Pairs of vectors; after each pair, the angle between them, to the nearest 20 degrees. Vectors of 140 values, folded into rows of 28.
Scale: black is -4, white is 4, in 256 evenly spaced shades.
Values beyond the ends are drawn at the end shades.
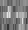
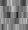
120 degrees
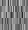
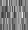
160 degrees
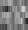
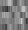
20 degrees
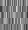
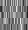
20 degrees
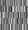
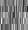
80 degrees
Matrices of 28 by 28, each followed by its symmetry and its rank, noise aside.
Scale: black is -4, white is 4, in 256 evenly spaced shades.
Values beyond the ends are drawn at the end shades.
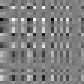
no symmetry, rank one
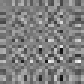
antisymmetric, rank two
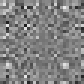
symmetric, rank three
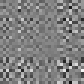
antisymmetric, rank two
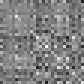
symmetric, rank three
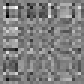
antisymmetric, rank two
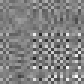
symmetric, rank two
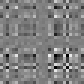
symmetric, rank one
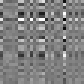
no symmetry, rank one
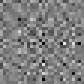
symmetric, rank three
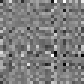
no symmetry, rank three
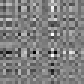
antisymmetric, rank two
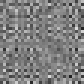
antisymmetric, rank two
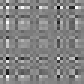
symmetric, rank one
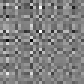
antisymmetric, rank two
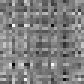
no symmetry, rank three
